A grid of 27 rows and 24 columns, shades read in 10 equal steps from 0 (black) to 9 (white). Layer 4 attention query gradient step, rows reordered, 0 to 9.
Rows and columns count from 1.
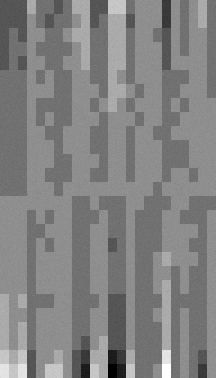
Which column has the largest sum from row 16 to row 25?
19
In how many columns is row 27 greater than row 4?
13
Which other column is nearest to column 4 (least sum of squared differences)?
9
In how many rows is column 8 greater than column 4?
12
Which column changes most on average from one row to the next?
6
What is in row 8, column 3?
4
